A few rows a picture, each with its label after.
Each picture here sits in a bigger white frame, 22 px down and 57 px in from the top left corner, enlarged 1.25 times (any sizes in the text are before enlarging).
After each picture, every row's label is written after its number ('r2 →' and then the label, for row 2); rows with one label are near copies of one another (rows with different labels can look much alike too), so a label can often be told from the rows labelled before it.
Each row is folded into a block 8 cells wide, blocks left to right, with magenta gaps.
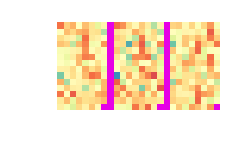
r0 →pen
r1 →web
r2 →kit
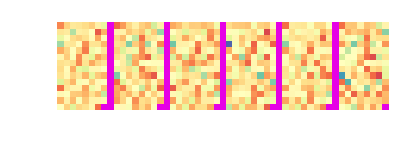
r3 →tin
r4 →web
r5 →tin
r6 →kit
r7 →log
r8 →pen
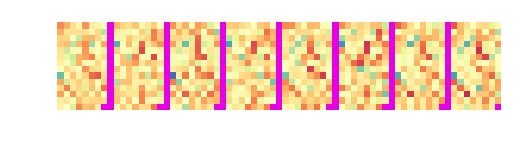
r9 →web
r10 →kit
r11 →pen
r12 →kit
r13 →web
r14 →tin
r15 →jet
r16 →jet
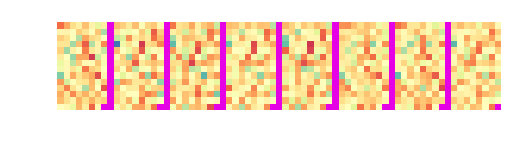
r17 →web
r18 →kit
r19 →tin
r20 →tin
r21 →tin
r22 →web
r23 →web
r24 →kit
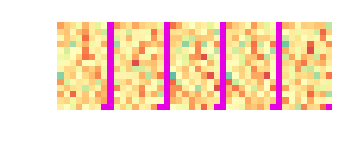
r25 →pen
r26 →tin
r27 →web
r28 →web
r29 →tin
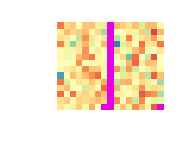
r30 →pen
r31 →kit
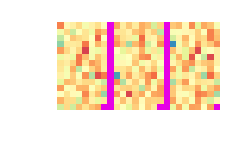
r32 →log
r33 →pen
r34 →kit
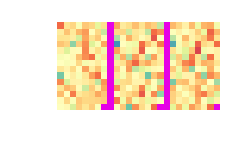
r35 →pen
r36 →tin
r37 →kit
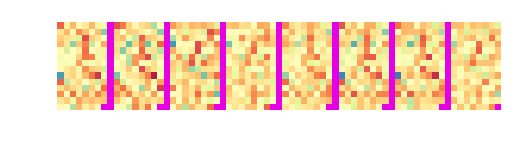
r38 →pen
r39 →web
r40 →tin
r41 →kit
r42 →pen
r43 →pen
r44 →pen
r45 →tin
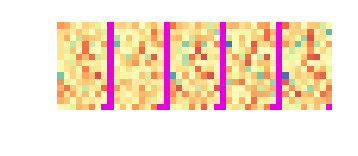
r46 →web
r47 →kit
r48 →web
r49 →kit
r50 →pen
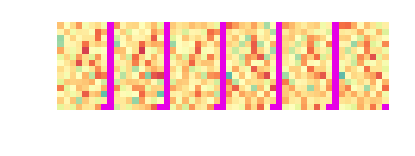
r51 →log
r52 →log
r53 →tin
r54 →web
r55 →web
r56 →web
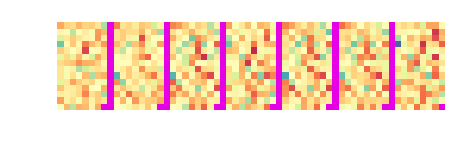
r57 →tin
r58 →pen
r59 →web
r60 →log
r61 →web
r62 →web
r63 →kit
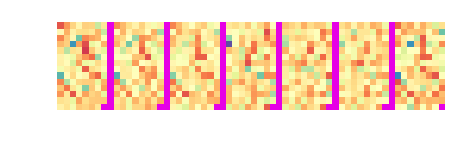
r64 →jet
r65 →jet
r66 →pen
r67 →kit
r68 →tin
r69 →tin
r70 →pen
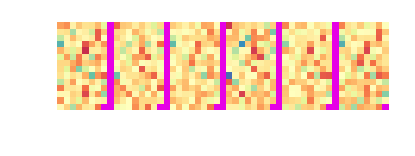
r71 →tin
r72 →web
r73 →kit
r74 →jet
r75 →log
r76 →log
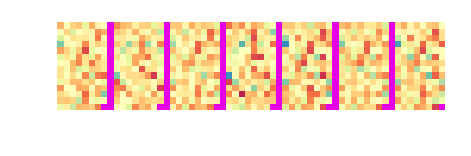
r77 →log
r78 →web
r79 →tin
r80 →pen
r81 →kit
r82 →tin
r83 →kit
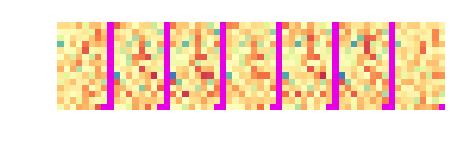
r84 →kit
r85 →web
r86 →pen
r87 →web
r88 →pen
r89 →jet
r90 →log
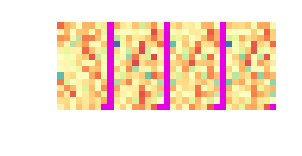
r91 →jet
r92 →kit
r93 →kit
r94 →kit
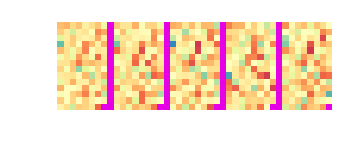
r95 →tin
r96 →log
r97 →tin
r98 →web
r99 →log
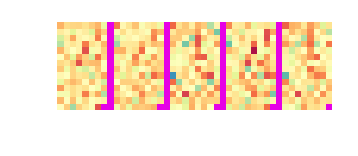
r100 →tin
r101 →log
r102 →pen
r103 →log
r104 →pen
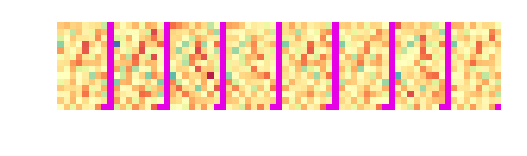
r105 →tin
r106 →kit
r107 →web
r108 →web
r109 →tin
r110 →kit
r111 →pen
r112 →tin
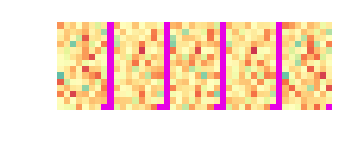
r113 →pen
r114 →log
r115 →tin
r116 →log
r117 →web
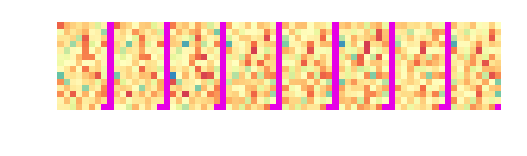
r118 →pen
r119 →pen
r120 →pen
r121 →log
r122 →log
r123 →kit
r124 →tin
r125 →log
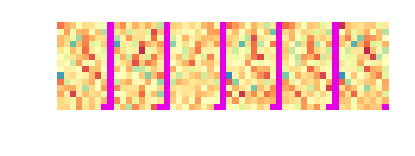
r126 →jet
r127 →tin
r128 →kit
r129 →pen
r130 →web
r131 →jet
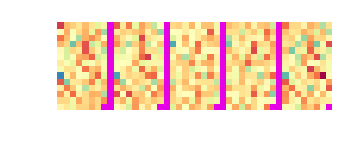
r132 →jet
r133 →pen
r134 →kit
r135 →tin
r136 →web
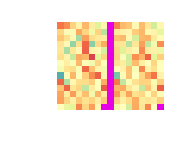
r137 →web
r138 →web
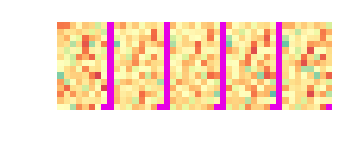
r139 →web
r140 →kit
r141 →log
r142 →log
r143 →tin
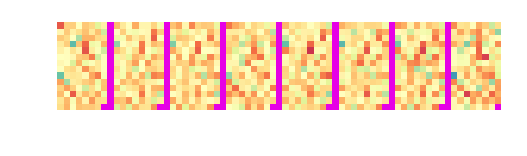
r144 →jet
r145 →log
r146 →tin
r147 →web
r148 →log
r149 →tin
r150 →tin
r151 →pen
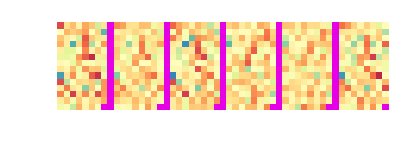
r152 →pen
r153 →web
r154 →jet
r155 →kit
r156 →tin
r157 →web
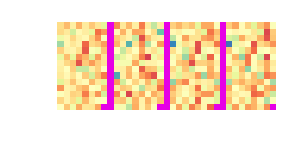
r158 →tin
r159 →pen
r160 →kit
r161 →kit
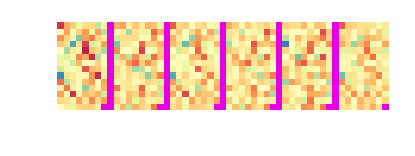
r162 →jet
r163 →tin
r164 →jet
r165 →tin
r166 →kit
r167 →jet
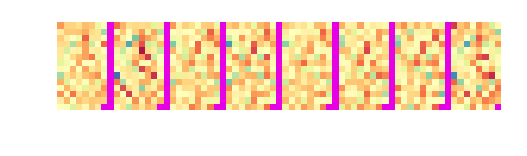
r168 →pen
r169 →jet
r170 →kit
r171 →kit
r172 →kit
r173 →log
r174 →tin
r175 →pen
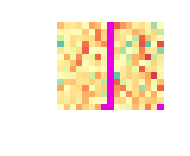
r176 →kit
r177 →web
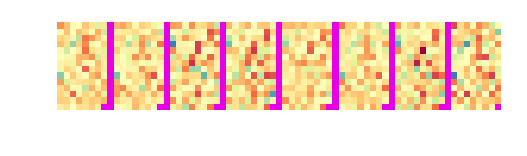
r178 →jet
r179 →web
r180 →tin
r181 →log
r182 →tin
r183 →web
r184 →log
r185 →pen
